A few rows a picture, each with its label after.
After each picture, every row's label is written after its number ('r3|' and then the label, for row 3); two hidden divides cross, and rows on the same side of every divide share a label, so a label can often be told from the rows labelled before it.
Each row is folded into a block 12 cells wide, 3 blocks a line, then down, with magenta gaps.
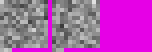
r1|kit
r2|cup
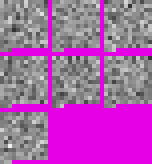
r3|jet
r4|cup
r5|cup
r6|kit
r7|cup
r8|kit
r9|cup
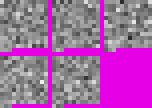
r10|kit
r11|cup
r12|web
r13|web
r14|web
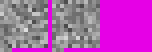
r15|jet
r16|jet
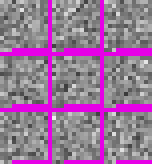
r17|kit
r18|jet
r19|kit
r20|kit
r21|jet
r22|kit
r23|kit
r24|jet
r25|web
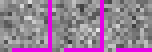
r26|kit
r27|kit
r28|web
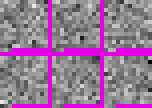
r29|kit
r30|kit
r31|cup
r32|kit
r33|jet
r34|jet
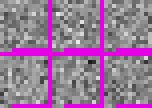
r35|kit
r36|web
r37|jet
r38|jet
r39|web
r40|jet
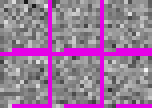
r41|cup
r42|cup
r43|kit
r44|cup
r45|kit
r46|jet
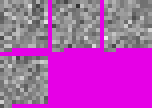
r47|web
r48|cup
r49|kit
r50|cup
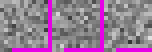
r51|jet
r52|web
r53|kit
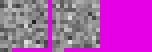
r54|web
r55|cup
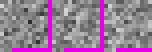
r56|jet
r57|jet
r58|web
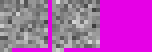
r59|cup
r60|kit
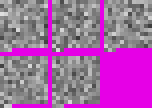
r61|web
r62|kit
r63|cup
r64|kit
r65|kit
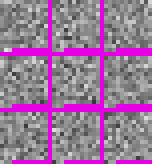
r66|kit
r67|cup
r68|web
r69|kit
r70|kit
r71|cup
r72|jet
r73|cup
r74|cup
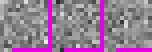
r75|kit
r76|jet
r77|kit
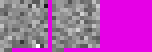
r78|jet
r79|web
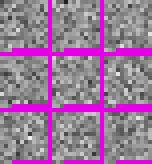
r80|cup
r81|jet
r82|kit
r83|kit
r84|jet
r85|web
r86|kit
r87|web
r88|jet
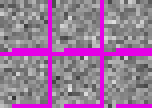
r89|cup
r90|cup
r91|jet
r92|kit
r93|cup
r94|web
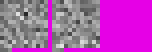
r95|web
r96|web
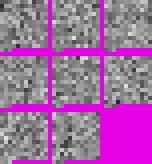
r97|web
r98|jet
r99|kit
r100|web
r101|cup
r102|jet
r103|web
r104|jet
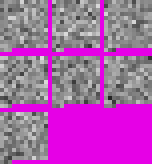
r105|cup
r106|cup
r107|web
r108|kit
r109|cup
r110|jet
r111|jet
